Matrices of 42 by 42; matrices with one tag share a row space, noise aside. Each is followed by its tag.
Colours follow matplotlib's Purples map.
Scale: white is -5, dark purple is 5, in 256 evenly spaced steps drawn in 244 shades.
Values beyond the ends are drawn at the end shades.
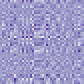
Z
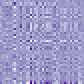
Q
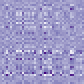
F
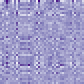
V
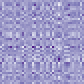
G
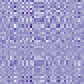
Z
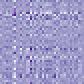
Q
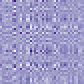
Q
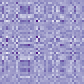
V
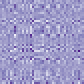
Z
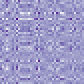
V
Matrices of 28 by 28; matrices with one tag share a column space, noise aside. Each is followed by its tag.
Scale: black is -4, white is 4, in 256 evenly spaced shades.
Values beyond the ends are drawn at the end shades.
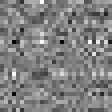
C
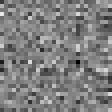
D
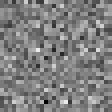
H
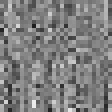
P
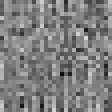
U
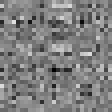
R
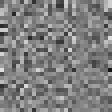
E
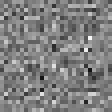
D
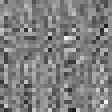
P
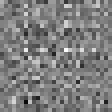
H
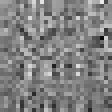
U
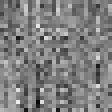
P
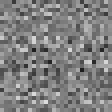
D
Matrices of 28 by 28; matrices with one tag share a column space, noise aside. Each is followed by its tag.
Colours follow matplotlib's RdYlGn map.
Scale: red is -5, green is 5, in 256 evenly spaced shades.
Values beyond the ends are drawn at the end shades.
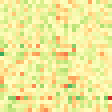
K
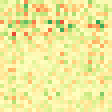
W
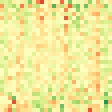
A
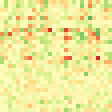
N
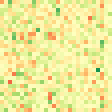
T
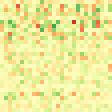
W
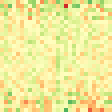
A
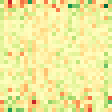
A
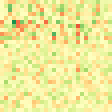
W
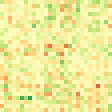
K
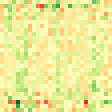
A
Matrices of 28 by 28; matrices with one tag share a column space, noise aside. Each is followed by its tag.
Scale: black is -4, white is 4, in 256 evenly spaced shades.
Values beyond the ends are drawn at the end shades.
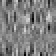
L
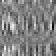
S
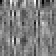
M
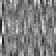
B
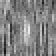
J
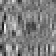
S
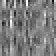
M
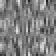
B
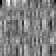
M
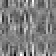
L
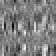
S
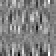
L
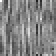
J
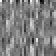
M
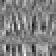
S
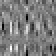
S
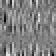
L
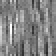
J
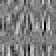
S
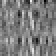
M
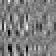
S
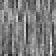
J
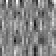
M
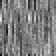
J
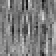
J
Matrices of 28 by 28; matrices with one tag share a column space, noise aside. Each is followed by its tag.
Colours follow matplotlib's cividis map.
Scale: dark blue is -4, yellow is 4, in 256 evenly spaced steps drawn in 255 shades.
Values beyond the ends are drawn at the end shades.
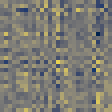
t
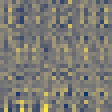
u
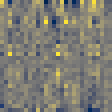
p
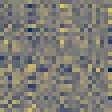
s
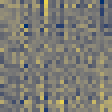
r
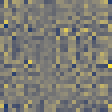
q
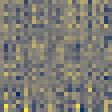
u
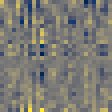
p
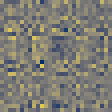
q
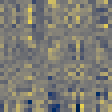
u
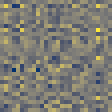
s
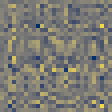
s
